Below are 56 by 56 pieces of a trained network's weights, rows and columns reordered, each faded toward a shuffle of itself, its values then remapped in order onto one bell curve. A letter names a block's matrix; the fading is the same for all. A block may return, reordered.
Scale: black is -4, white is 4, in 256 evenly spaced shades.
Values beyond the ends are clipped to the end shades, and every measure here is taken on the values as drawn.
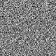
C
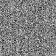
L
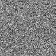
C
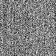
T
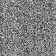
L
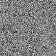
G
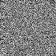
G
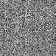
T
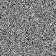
G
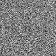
C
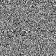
G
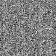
L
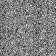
T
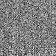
L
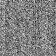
T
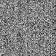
L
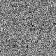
C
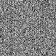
L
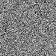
G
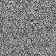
C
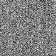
L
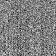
T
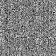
T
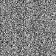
L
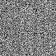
L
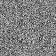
L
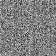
L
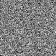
G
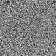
C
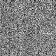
L
